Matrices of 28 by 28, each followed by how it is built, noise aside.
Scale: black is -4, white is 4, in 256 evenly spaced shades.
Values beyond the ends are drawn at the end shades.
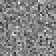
noise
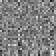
low rank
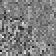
lower triangular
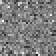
uneven rows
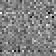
uneven rows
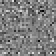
uneven rows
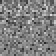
repeating columns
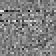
uneven rows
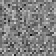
repeating columns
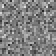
repeating columns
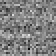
blocks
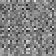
low rank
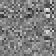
low rank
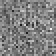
blocks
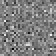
low rank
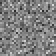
repeating columns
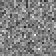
noise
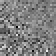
lower triangular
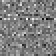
uneven rows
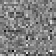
low rank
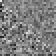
lower triangular
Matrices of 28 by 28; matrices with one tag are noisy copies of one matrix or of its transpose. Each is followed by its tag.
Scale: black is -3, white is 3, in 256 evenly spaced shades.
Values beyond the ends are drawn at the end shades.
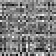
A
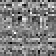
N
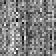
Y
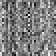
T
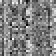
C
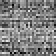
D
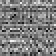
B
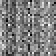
T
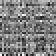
A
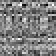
N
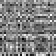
A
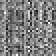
B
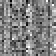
C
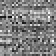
Y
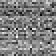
T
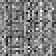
B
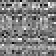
N
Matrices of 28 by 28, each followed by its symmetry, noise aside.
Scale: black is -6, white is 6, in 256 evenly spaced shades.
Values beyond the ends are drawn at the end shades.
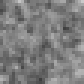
no symmetry.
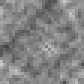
symmetric.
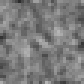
same after a half turn.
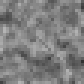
no symmetry.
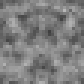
mirrored left to right.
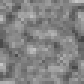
same after a half turn.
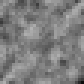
symmetric.
